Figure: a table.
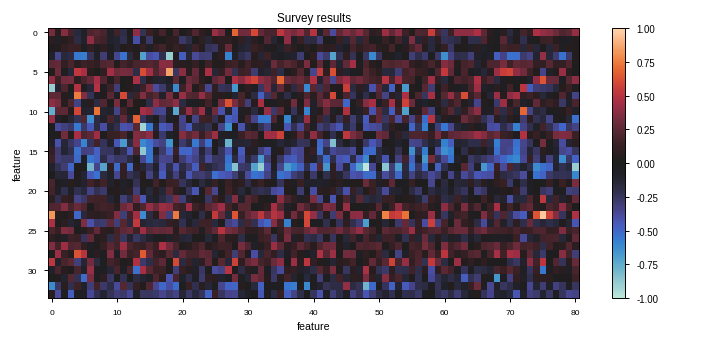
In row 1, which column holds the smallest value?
13
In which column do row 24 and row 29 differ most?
28
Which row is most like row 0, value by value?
6
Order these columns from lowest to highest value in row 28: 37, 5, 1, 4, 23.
37, 23, 1, 5, 4
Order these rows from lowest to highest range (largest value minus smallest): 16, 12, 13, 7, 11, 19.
19, 13, 16, 12, 11, 7
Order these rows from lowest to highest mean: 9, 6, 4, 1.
1, 9, 4, 6
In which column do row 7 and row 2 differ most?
0
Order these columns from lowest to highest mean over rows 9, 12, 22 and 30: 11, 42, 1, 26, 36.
36, 11, 26, 1, 42
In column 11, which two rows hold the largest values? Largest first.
8, 27
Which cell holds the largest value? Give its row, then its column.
23, 75
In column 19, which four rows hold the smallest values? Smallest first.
10, 7, 32, 17
